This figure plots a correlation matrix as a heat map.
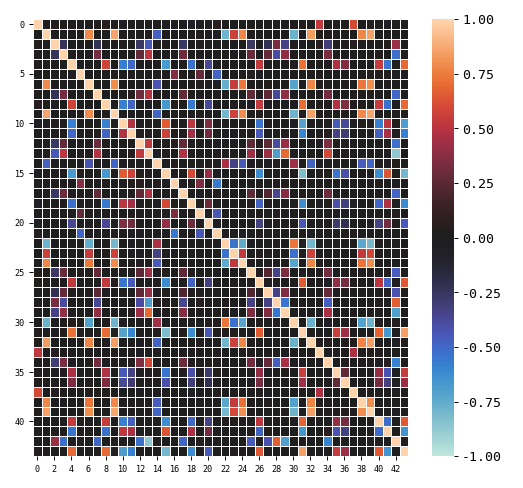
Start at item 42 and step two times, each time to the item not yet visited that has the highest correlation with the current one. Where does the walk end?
2
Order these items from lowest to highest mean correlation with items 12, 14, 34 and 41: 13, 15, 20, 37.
37, 20, 15, 13
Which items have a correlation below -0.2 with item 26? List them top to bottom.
10, 11, 15, 18, 20, 41
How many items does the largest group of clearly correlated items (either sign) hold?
14
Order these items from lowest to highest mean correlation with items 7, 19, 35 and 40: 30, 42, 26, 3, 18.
18, 42, 30, 3, 26
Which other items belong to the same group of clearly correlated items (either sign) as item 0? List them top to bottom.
33, 37
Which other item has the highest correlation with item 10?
15
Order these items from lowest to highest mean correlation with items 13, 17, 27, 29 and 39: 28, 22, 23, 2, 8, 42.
42, 28, 2, 22, 8, 23
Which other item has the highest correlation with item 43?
31
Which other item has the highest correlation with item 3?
13
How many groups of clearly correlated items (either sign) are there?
5
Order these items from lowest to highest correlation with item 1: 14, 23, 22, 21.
22, 14, 21, 23
